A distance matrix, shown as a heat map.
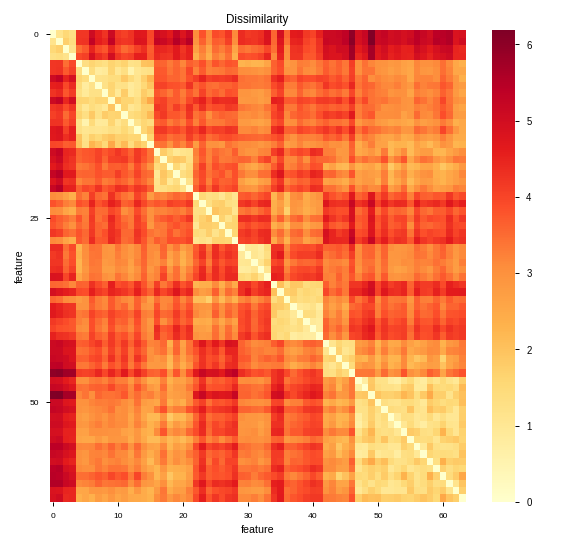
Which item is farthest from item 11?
46
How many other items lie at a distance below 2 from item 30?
4
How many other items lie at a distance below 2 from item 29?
4
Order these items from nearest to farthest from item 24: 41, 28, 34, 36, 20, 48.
28, 36, 34, 41, 20, 48
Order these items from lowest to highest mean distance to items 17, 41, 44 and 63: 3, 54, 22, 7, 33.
54, 22, 7, 33, 3
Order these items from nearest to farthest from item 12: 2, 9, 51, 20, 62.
9, 62, 51, 20, 2
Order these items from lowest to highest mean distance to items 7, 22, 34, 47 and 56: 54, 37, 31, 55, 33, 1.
55, 54, 37, 31, 33, 1
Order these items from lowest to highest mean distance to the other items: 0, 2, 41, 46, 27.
41, 27, 46, 2, 0
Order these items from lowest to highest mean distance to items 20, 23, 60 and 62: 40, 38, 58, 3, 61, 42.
61, 58, 42, 38, 40, 3
